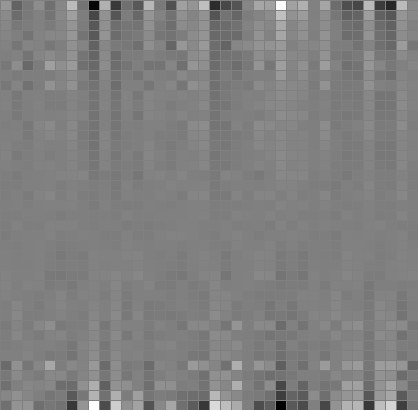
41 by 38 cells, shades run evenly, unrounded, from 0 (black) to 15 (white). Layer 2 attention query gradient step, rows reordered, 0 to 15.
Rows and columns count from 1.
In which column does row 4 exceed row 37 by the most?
26
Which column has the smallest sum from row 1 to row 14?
9
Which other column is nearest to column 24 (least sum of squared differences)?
30
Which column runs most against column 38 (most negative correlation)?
22
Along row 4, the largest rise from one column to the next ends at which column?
10
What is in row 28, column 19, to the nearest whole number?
8
